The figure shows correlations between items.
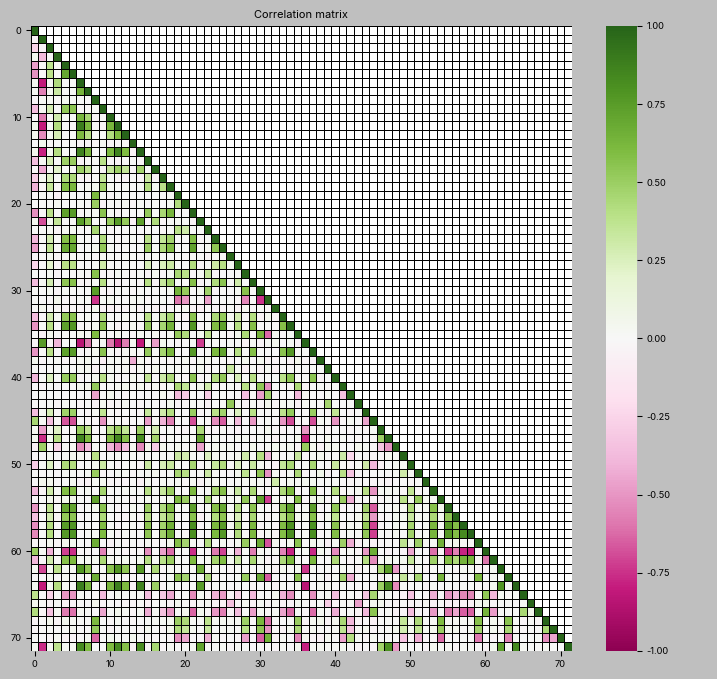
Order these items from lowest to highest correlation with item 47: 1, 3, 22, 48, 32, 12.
1, 48, 32, 3, 12, 22
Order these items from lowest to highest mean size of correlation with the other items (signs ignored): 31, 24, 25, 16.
16, 31, 24, 25
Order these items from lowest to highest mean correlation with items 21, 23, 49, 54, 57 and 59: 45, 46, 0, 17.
45, 0, 46, 17
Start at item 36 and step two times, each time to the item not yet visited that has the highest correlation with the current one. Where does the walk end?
48
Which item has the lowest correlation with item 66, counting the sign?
43
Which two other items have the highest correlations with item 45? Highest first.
60, 67
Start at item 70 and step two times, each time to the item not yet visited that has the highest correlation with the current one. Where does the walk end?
42
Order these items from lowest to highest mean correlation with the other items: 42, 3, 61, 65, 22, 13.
65, 42, 13, 3, 22, 61
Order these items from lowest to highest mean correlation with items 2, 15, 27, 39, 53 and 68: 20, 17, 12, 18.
12, 20, 17, 18
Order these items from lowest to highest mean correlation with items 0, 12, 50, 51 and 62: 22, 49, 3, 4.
4, 49, 3, 22
